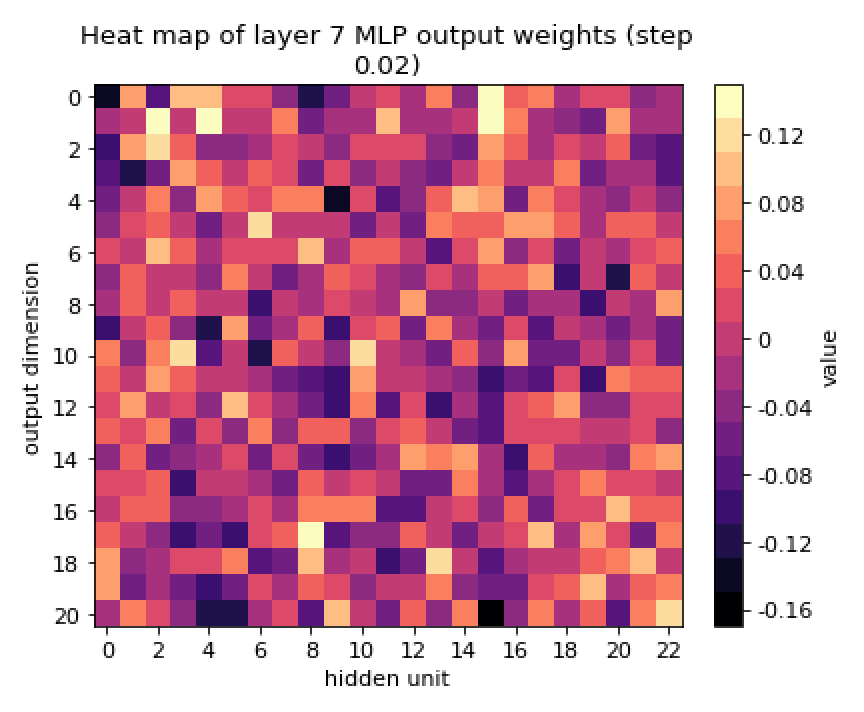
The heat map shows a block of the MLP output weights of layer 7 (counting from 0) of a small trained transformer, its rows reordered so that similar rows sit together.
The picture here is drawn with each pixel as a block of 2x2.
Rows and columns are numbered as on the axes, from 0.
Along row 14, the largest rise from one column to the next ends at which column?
17
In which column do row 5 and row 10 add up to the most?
16
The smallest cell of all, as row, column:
20, 15
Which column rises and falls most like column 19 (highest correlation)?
8
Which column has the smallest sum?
9
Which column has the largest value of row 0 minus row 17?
3
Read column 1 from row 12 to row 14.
0.08 0.02 0.04
